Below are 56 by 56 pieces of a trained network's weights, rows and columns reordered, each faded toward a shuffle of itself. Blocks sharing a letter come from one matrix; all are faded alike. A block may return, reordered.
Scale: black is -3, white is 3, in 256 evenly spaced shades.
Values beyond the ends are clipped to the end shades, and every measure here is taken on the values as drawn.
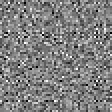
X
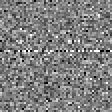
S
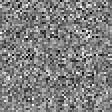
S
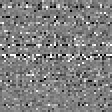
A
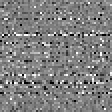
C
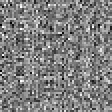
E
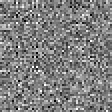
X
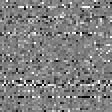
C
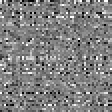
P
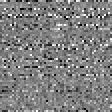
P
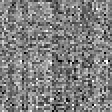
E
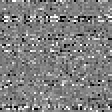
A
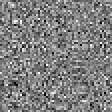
X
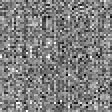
E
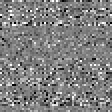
P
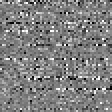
P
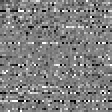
C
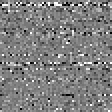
A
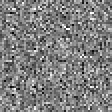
X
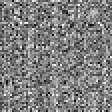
E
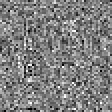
X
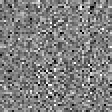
X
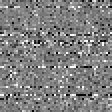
A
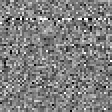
S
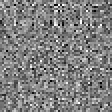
X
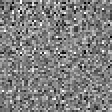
X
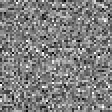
X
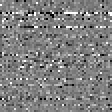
A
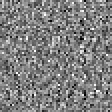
X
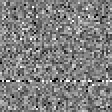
S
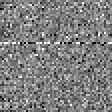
S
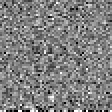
S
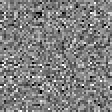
X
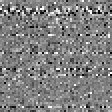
P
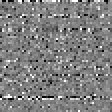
C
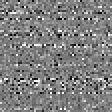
P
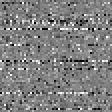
C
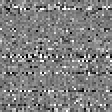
A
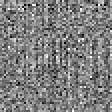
E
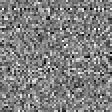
S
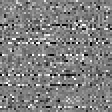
A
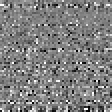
P
